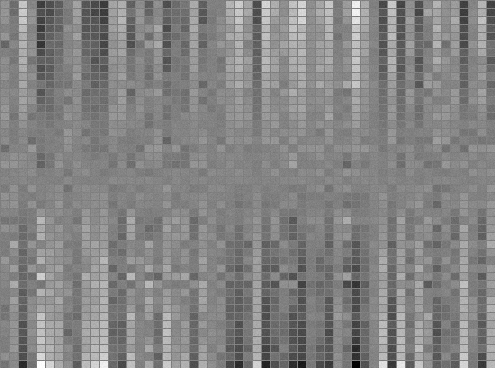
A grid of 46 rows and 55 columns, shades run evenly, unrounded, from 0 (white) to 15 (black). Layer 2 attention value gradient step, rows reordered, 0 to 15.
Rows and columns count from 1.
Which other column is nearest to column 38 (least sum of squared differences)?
24
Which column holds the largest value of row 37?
40
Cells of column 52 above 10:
6
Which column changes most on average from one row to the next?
39
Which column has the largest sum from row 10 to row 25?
5
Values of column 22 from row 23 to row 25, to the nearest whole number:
7 8 7
